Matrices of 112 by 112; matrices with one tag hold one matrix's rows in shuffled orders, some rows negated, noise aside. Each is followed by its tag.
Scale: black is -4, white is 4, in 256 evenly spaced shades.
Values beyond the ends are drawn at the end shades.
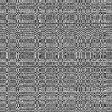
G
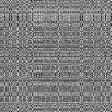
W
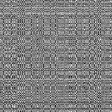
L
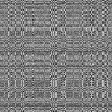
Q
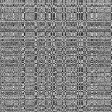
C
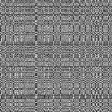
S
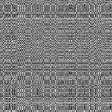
L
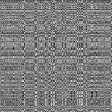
C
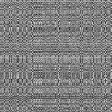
W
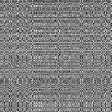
W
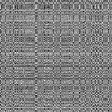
S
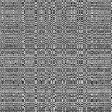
C
